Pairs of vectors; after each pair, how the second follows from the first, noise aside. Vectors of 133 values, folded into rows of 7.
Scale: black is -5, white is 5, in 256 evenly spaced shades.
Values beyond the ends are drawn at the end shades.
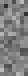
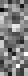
wrapped around, negated, scaled up.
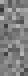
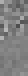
wrapped around, partly zeroed.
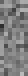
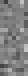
reversed, negated, partly zeroed.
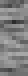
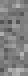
reversed, negated, partly zeroed.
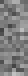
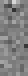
reversed, partly zeroed.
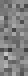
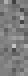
reversed, negated, partly zeroed.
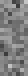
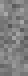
wrapped around, negated, shrunk.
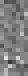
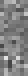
sign-scrambled.
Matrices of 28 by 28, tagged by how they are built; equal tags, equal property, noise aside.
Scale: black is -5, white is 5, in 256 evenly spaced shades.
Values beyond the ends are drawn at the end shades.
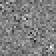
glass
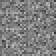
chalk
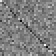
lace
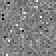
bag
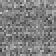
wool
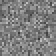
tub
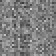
wool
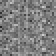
chalk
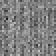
wool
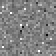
bag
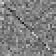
lace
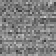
wool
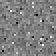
bag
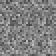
tub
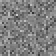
chalk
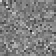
lace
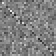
lace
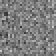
chalk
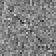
lace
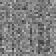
wool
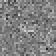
glass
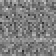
tub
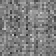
wool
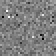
bag
